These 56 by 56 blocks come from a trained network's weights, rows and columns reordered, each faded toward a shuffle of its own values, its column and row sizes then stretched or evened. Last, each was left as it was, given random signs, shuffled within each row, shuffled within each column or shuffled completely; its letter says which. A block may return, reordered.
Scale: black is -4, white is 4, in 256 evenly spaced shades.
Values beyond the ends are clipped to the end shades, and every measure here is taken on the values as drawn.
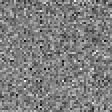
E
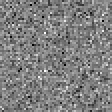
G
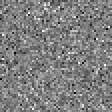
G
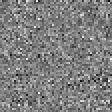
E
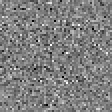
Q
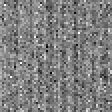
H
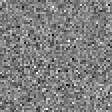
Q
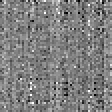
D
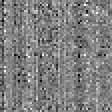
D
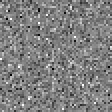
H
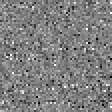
Q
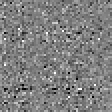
E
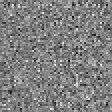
E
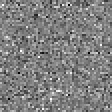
Q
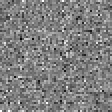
E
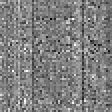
D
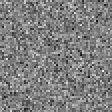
G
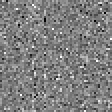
H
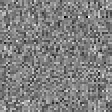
D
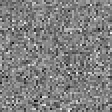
E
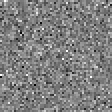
G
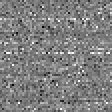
Q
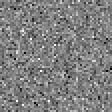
G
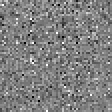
E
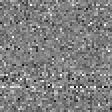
Q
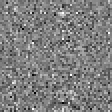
E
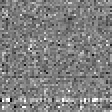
D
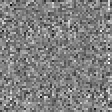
E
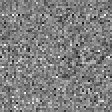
Q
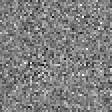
E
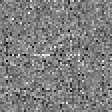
E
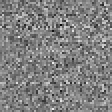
E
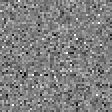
Q
